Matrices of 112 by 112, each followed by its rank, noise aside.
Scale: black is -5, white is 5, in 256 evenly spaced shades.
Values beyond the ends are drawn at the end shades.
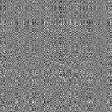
four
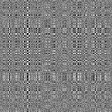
one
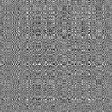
three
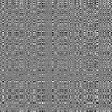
two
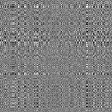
two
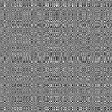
three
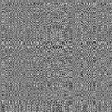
four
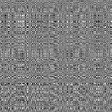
three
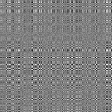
one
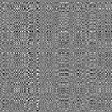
three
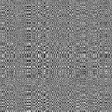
two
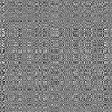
four
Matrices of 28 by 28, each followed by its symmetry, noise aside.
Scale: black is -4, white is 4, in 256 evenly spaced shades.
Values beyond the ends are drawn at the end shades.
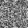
mirrored top to bottom.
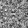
mirrored top to bottom.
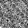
symmetric across the other diagonal.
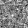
symmetric across the other diagonal.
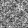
symmetric across the other diagonal.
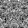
mirrored left to right.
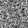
same after a half turn.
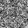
symmetric.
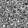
antisymmetric.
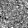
symmetric.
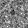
symmetric.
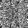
mirrored top to bottom.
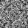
symmetric.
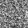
antisymmetric.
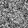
symmetric.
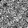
symmetric.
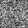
same after a half turn.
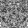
mirrored left to right.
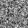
antisymmetric.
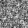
symmetric.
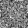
symmetric across the other diagonal.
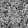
no symmetry.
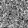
no symmetry.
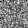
antisymmetric.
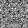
mirrored left to right.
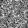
same after a half turn.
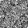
symmetric.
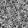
same after a half turn.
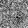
symmetric.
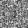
mirrored top to bottom.
